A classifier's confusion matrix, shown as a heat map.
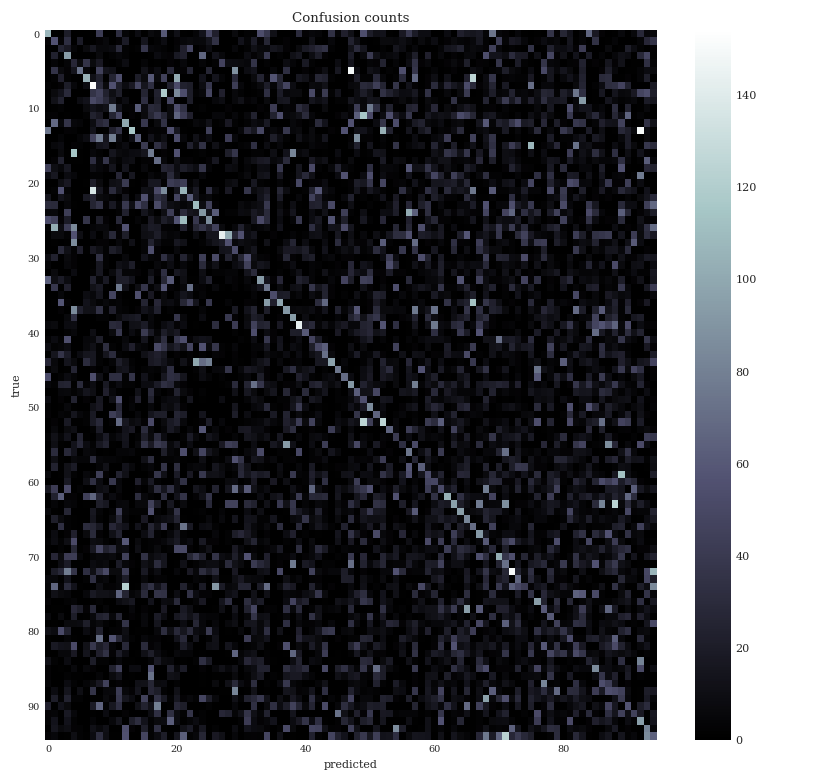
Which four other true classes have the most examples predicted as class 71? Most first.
94, 63, 56, 79
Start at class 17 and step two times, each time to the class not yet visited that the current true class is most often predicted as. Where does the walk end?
54
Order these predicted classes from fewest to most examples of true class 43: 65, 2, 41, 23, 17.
23, 41, 17, 2, 65
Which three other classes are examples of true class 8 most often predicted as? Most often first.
18, 20, 82
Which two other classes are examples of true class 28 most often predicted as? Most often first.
4, 57
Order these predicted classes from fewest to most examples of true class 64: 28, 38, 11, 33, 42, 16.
28, 33, 42, 38, 11, 16
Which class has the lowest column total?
5
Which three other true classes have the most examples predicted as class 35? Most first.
6, 10, 90
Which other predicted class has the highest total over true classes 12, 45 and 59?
89
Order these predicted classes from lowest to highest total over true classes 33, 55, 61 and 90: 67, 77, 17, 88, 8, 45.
45, 77, 88, 8, 67, 17
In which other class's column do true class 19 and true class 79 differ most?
92
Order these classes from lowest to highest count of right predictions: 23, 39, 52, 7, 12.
12, 23, 52, 39, 7
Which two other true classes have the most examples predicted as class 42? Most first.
21, 93
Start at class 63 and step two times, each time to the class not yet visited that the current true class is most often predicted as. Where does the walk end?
29
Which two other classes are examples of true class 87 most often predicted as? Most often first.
77, 86
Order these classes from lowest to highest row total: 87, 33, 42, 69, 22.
87, 22, 69, 42, 33
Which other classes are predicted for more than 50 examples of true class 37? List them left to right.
4, 48, 57, 60, 82, 86
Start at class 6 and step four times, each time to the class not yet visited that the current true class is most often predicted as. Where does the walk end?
75
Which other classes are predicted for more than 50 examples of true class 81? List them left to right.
8, 10, 88
